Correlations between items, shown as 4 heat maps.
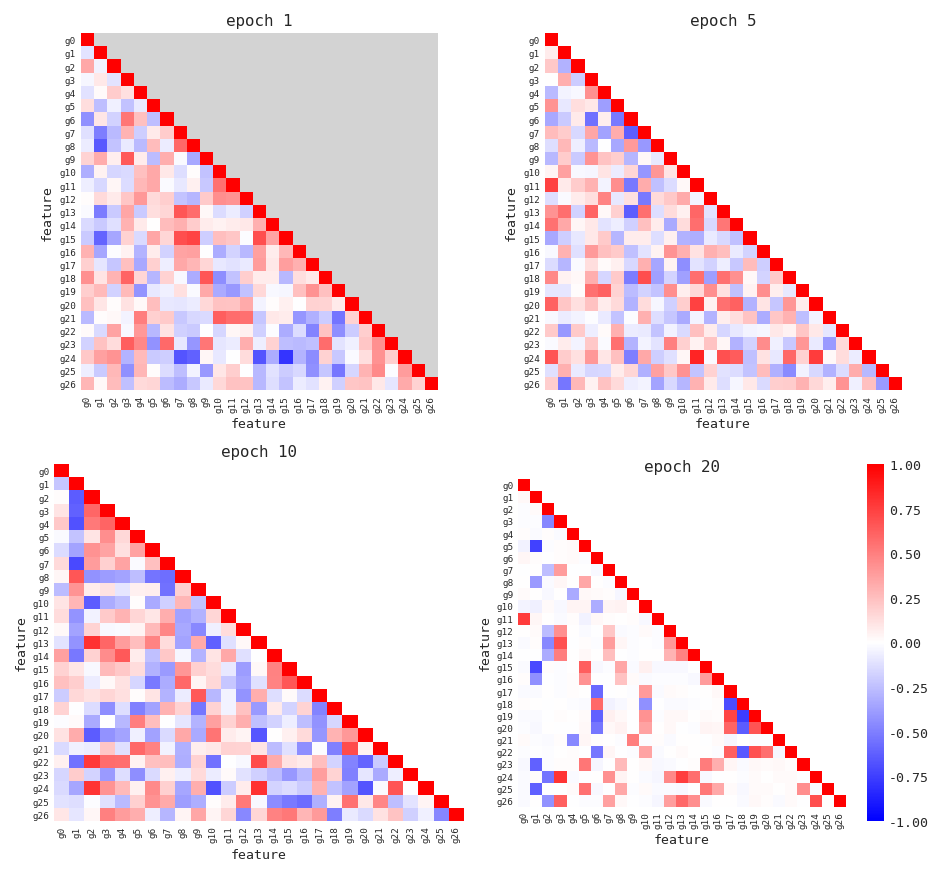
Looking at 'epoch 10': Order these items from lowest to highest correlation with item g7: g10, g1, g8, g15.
g1, g8, g15, g10
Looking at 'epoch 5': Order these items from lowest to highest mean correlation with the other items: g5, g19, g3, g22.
g22, g5, g19, g3
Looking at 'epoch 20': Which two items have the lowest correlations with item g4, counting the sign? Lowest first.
g21, g9
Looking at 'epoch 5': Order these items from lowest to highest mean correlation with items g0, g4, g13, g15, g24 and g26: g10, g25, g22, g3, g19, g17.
g25, g10, g17, g22, g19, g3
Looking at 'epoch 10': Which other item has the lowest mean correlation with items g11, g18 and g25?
g9
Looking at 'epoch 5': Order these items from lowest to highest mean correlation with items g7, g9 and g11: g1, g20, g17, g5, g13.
g17, g1, g20, g5, g13
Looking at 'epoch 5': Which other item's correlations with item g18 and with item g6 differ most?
g7
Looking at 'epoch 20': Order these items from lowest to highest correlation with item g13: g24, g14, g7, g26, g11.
g11, g7, g14, g26, g24
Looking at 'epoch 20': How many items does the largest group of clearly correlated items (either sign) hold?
8
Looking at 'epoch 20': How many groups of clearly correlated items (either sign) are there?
5
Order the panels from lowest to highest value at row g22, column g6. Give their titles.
epoch 20, epoch 5, epoch 1, epoch 10
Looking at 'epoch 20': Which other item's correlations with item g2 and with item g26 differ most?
g24
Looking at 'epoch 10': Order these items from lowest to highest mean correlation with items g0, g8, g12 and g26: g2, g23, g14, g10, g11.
g23, g2, g11, g10, g14
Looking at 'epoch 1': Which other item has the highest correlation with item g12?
g21
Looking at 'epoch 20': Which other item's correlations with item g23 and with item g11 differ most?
g0
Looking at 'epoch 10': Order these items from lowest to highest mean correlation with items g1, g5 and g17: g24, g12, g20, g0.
g12, g0, g20, g24
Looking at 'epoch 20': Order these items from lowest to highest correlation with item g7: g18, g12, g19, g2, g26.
g2, g18, g19, g12, g26
